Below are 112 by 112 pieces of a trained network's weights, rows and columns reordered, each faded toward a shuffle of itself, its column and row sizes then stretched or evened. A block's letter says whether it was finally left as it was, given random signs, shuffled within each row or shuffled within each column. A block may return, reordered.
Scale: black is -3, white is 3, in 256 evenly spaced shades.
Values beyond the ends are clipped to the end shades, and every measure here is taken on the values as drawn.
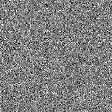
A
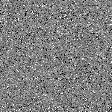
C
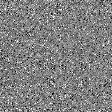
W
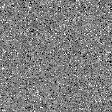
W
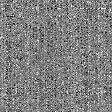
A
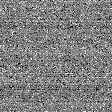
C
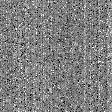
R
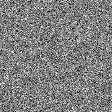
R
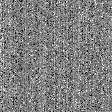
R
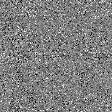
W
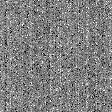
R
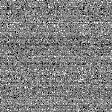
A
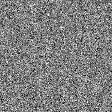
R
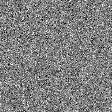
R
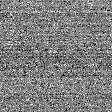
C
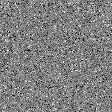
C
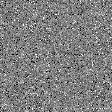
W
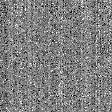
A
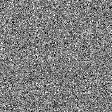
W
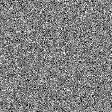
W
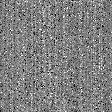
R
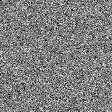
C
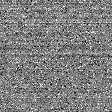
C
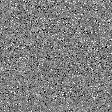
C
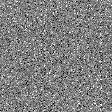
R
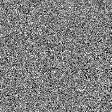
W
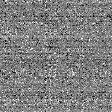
A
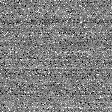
C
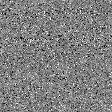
C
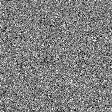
C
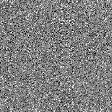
A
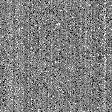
R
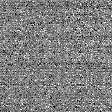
A
